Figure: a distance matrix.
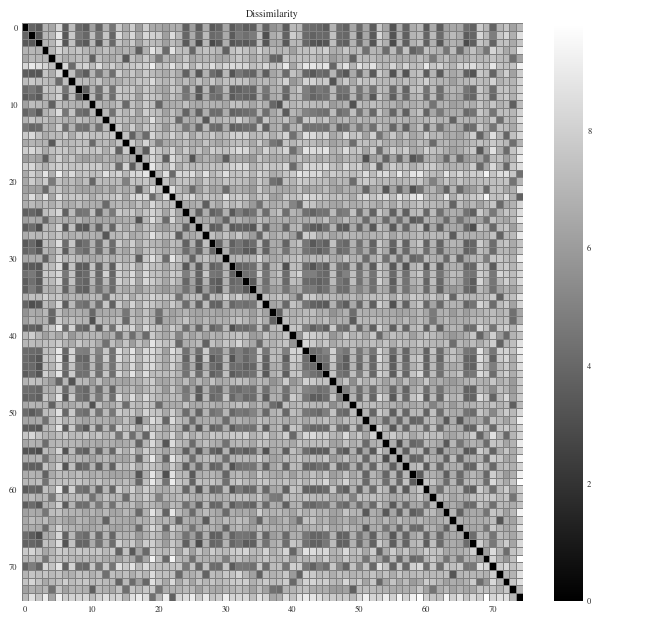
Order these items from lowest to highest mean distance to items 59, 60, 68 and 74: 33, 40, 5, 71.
40, 33, 71, 5
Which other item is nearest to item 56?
54
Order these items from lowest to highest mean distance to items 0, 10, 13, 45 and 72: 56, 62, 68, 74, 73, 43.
62, 43, 73, 56, 68, 74
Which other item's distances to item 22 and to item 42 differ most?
74
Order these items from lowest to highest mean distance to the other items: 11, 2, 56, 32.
2, 11, 32, 56
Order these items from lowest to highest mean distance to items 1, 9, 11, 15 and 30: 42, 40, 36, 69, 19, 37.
36, 42, 37, 69, 40, 19
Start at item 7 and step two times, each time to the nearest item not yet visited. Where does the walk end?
5
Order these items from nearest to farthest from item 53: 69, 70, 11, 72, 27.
72, 69, 27, 11, 70
